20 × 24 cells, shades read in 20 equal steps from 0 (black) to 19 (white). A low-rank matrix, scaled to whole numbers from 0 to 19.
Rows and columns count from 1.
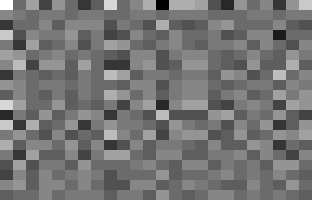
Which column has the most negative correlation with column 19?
4
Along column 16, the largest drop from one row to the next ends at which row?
12
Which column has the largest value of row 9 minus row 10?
1
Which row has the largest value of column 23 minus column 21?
7
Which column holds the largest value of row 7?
2
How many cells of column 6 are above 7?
14
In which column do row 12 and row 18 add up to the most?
13
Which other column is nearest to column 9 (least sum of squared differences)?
24
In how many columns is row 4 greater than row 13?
8
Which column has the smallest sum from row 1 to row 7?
22
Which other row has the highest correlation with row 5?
16
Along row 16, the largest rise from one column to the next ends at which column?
3
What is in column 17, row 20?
10
